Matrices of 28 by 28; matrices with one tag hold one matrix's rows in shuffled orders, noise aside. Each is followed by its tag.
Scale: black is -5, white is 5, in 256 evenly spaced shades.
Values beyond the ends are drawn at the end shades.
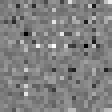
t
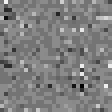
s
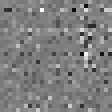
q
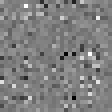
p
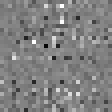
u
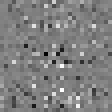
u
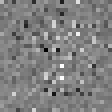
u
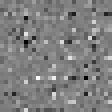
t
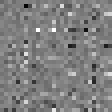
t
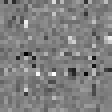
t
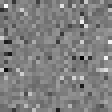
s
